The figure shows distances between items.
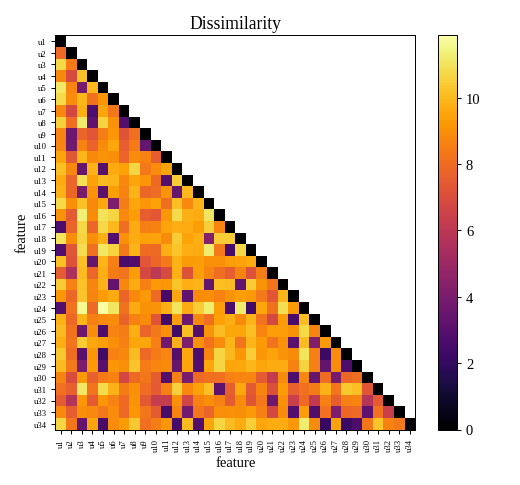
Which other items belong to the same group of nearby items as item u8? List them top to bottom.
u4, u7, u20
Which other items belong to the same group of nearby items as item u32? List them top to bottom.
u21
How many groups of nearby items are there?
8
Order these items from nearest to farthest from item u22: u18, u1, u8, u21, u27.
u18, u21, u27, u8, u1
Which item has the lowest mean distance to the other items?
u30
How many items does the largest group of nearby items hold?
8
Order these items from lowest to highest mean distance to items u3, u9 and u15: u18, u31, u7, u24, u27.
u18, u7, u27, u31, u24
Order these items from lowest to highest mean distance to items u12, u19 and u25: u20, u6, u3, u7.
u3, u7, u20, u6
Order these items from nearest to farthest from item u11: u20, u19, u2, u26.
u2, u20, u26, u19
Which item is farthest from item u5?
u24
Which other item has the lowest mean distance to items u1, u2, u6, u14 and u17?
u19
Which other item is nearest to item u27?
u23
